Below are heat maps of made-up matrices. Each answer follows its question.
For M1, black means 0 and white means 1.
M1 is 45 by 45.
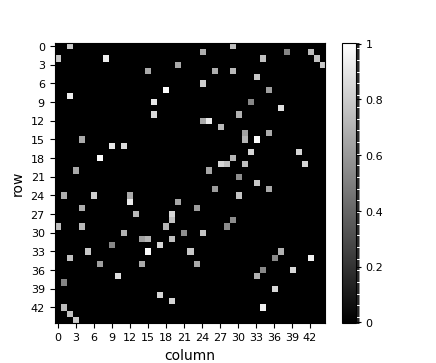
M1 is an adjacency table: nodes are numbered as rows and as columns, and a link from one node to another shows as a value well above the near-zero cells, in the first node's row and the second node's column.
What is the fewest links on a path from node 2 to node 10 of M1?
7
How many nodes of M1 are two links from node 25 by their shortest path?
2
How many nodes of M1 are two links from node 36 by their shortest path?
2
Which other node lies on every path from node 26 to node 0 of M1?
node 29
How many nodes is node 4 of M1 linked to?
3
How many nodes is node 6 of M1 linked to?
1
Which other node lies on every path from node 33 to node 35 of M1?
node 15
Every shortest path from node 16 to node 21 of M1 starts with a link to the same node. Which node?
node 11
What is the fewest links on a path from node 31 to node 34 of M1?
6
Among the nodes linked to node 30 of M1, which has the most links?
node 24
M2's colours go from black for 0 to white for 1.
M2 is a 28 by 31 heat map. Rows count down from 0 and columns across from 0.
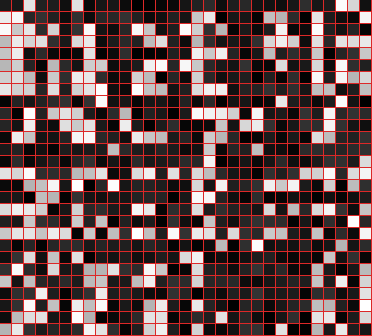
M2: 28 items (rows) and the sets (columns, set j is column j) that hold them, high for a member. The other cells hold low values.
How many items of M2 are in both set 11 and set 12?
8
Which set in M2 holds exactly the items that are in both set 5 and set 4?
19
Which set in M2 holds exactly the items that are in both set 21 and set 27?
10
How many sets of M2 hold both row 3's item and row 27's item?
9
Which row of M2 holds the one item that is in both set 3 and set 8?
24
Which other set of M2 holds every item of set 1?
26
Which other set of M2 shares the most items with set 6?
2
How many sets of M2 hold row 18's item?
5
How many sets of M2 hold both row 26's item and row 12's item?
0
